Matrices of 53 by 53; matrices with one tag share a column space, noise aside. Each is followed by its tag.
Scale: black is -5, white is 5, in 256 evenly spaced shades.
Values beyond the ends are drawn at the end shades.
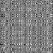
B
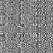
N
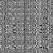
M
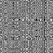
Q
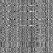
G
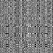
N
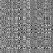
M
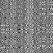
M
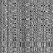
G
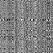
Q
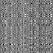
B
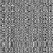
G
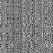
N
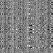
M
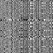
Q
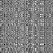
B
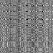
G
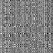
N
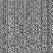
M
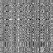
G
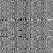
Q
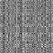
N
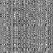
B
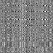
G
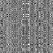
B
